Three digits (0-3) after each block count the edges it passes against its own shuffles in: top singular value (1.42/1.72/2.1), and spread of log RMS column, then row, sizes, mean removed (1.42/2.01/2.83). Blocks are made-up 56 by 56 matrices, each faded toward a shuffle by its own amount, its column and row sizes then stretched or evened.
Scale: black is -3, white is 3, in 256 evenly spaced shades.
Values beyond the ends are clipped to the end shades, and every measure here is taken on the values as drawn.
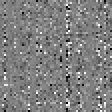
0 3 0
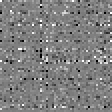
1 2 3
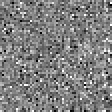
0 1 1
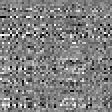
3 1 3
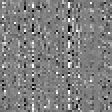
3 3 1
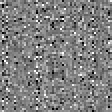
2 2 0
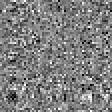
2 2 1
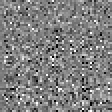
2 2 1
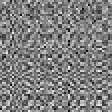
3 2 1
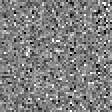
1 2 0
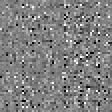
1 2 2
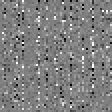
0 3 0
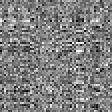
3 1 2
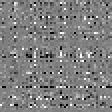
2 2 3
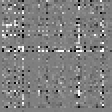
1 3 3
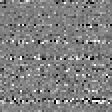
2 1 3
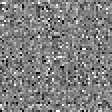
1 1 2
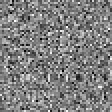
2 1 0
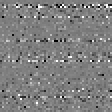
2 0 3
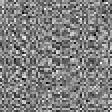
3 1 0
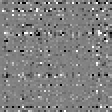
2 2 3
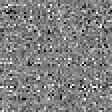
1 1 2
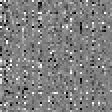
0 3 1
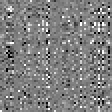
3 3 1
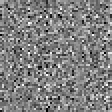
2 2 1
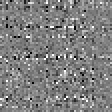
1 2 2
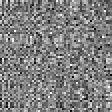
3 1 0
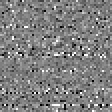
1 0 2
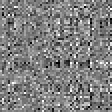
3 2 1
